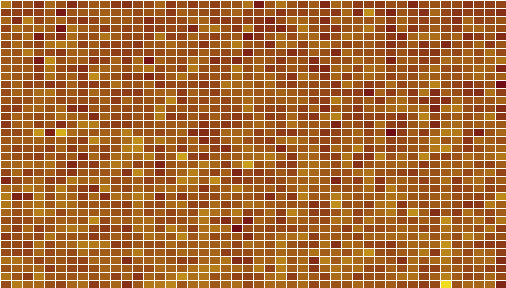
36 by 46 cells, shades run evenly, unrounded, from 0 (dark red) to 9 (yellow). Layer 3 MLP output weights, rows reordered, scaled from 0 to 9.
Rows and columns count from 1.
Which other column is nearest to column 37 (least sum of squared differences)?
43
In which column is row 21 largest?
23
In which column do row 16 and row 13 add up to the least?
40
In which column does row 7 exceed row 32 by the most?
3
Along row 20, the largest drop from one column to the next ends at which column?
18
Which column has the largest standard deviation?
41
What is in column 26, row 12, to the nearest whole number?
4
